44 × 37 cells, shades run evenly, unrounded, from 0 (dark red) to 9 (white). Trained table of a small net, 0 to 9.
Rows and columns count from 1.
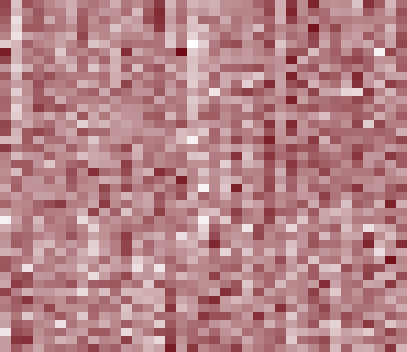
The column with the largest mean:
18
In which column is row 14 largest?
2
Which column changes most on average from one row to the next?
36
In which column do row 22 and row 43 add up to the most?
14
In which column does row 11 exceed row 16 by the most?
35
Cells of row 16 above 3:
31
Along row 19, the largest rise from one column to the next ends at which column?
13
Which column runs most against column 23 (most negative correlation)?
33
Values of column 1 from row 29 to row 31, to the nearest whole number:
6 5 5
